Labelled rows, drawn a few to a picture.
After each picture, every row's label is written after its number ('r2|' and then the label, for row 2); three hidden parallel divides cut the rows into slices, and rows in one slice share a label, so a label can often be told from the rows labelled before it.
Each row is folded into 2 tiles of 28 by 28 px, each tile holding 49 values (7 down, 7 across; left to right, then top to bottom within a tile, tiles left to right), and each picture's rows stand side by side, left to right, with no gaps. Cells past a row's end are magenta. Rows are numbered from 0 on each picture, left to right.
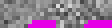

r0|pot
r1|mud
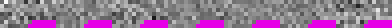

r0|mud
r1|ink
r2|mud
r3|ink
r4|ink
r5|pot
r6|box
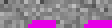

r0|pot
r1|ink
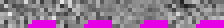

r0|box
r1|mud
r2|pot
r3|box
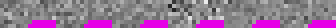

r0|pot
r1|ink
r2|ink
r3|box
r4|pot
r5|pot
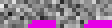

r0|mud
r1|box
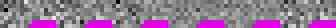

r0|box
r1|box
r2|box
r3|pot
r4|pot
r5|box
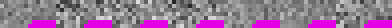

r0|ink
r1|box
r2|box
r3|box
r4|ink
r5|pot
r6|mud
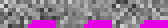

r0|mud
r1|ink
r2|box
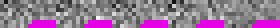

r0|box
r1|box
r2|box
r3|box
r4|ink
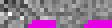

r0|box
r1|ink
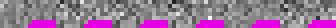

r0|ink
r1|box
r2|box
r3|box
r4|pot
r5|box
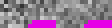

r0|box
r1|ink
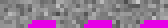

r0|pot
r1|ink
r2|pot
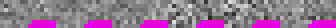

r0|ink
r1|pot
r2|pot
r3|mud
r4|mud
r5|ink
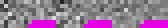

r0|box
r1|box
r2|pot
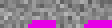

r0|pot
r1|pot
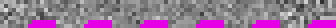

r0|mud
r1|pot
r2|pot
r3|pot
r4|pot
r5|box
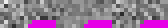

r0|mud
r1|pot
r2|mud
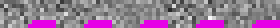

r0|box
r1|box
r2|pot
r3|box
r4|ink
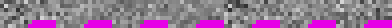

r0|box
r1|ink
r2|pot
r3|ink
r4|box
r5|ink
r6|mud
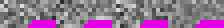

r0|mud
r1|box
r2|mud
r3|pot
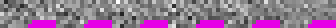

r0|box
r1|mud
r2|mud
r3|mud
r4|mud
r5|ink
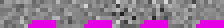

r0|pot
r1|pot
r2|mud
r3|ink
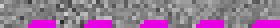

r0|ink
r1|box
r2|pot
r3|ink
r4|pot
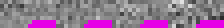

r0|pot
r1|pot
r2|ink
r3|mud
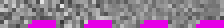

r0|mud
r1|box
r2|pot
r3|ink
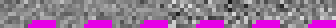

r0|pot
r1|ink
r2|ink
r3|mud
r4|box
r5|box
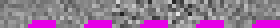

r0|pot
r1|pot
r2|mud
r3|box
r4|ink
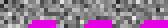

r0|box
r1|mud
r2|box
